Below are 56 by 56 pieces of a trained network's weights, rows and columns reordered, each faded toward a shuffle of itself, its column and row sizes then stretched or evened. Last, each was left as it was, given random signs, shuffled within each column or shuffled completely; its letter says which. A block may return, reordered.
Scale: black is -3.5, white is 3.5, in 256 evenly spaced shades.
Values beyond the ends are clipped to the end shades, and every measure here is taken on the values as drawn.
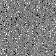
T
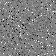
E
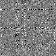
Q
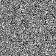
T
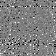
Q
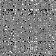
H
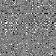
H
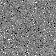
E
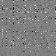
Q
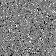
E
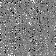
T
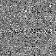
Q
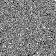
E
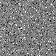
E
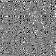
H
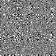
Q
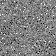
E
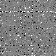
Q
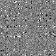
Q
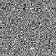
H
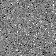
E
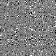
H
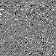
Q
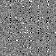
Q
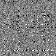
Q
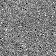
E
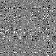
H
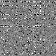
H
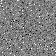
E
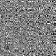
H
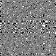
H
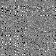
Q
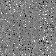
T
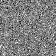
E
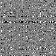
Q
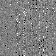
T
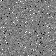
E
